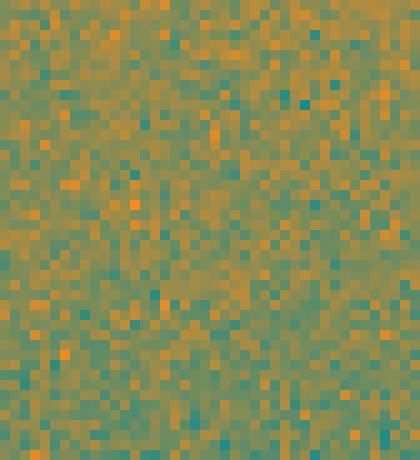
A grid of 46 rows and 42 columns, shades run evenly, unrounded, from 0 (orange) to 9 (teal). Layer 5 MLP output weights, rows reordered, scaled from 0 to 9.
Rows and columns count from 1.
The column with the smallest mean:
7
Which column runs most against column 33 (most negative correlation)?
38
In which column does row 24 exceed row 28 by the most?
41
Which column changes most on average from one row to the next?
14
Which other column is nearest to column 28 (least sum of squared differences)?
30
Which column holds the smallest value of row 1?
17
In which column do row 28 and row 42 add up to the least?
31
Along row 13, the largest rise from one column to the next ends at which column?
15
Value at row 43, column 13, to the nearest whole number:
7
